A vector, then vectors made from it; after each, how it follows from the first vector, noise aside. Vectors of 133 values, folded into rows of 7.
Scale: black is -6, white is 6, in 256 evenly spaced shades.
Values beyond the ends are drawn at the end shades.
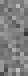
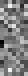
reversed, scaled up.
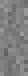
wrapped around, shrunk.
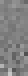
wrapped around, negated, partly zeroed.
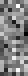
scaled up.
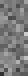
sign-scrambled.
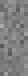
wrapped around, shrunk.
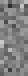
reversed, negated.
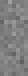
wrapped around, shrunk.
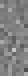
wrapped around, negated, partly zeroed.
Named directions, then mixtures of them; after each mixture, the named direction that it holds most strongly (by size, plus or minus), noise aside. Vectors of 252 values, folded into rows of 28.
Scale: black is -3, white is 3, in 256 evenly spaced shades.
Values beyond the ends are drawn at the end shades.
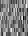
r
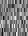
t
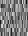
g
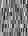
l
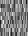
g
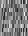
l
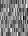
r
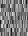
g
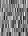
r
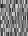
g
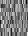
g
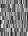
g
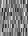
l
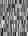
t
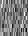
l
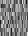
g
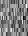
r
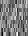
r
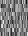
g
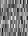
t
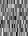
t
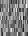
r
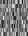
t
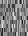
t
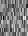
t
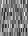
l
